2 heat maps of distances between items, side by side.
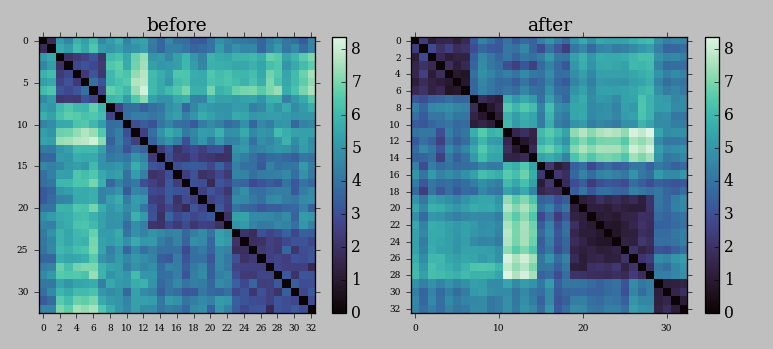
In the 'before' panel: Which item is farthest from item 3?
12
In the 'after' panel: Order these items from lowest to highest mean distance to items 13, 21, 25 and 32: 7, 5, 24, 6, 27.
24, 27, 5, 6, 7
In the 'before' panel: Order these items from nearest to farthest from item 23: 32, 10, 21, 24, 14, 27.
24, 27, 32, 10, 14, 21
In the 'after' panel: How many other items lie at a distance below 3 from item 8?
3
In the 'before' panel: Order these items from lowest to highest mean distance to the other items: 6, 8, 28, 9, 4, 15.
15, 28, 8, 9, 4, 6
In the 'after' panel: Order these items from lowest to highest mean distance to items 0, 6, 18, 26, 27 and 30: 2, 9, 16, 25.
25, 2, 16, 9
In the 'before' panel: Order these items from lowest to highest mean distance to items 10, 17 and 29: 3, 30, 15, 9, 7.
30, 15, 9, 7, 3
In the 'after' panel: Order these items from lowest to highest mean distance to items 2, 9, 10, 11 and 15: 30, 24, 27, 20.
30, 24, 20, 27
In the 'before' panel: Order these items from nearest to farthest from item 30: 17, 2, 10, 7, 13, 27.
27, 17, 10, 13, 7, 2
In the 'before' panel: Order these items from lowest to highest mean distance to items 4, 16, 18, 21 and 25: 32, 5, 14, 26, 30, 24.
14, 30, 26, 24, 32, 5
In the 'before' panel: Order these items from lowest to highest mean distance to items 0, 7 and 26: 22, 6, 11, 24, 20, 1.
1, 24, 20, 22, 6, 11
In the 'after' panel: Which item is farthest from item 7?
27
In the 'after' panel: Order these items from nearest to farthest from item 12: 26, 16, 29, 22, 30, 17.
30, 29, 17, 16, 22, 26
